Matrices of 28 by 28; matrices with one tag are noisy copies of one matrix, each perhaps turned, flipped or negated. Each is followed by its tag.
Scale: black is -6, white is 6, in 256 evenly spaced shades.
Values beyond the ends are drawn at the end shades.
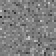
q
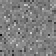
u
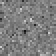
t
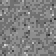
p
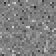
p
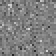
p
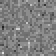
q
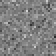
t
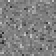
t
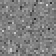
p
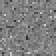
q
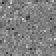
q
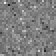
p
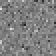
t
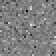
t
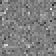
p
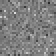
q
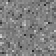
t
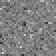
t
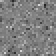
p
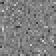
q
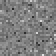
u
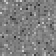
u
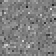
p
